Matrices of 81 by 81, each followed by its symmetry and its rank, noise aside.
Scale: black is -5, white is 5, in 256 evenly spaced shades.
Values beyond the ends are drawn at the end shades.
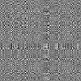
no symmetry, rank four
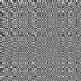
no symmetry, rank two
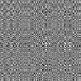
no symmetry, rank three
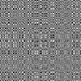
antisymmetric, rank two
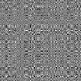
no symmetry, rank four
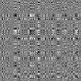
symmetric, rank two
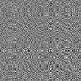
antisymmetric, rank four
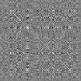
symmetric, rank three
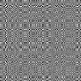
symmetric, rank two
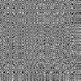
no symmetry, rank four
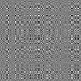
no symmetry, rank two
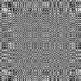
antisymmetric, rank two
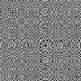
symmetric, rank four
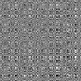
antisymmetric, rank two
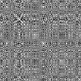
symmetric, rank three
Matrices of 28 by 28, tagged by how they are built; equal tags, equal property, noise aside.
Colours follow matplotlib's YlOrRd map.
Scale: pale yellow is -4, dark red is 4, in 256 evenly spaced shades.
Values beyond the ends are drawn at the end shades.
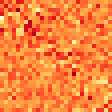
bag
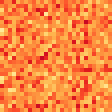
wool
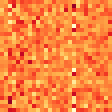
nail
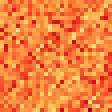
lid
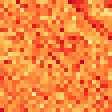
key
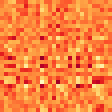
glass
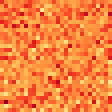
glass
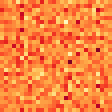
nail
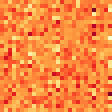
nail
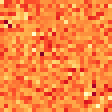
bag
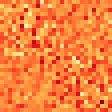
bag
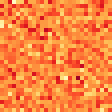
bag
